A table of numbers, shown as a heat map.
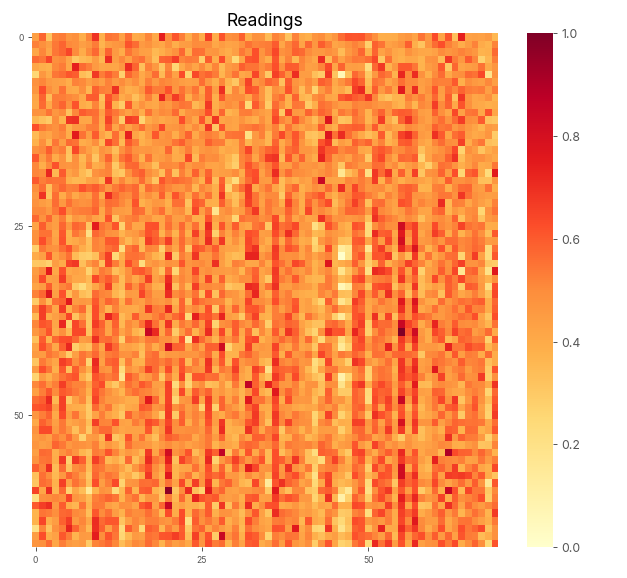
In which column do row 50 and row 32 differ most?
64
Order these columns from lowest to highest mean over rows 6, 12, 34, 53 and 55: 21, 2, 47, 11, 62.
47, 21, 2, 11, 62
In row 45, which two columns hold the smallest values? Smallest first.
46, 13
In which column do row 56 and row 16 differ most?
43
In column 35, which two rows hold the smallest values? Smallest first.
59, 44
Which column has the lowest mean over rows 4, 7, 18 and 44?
50
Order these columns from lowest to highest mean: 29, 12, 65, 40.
29, 40, 12, 65
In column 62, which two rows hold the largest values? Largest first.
55, 60
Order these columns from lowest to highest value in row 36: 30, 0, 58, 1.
58, 0, 30, 1
